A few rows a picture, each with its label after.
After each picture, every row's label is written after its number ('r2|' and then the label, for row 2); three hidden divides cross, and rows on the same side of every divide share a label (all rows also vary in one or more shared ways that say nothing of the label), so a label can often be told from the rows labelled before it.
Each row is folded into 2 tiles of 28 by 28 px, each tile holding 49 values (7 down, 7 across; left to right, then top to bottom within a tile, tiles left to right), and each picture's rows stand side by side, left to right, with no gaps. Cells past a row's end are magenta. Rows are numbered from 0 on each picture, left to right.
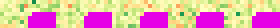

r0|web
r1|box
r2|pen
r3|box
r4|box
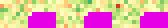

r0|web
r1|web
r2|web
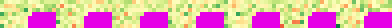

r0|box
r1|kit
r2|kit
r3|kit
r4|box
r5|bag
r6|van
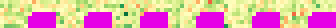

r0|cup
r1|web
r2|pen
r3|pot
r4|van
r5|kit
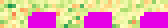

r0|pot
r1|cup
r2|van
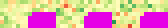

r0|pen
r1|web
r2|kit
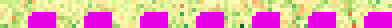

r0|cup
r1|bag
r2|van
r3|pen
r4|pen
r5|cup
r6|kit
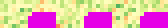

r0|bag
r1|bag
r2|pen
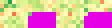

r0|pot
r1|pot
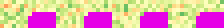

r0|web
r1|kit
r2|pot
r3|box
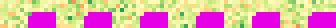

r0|bag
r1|web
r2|kit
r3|pen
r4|pen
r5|kit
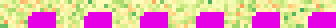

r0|van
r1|web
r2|pot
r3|van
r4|pot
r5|pen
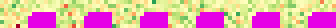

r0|kit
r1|kit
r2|van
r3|bag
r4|box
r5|pot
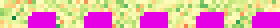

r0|web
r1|van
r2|pot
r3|kit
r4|cup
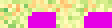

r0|pot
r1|box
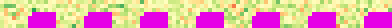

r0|cup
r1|pen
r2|cup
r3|cup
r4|web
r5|cup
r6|bag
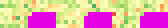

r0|cup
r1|kit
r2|pot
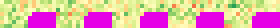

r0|cup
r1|pot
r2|box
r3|web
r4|pot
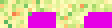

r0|pot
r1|box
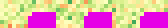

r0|web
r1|web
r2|bag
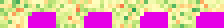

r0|kit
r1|cup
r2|web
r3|pen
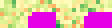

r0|pot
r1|van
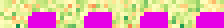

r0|pen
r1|pen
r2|web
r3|bag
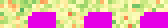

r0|web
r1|kit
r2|kit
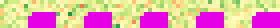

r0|cup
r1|box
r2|van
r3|box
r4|kit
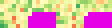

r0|van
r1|web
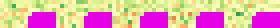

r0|pot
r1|pen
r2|kit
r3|kit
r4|box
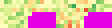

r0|bag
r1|van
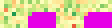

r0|pen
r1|kit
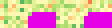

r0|bag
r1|cup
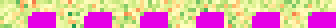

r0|cup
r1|pen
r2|pot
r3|box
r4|bag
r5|pot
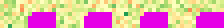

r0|pot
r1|pen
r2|box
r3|van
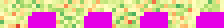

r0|kit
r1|bag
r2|bag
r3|van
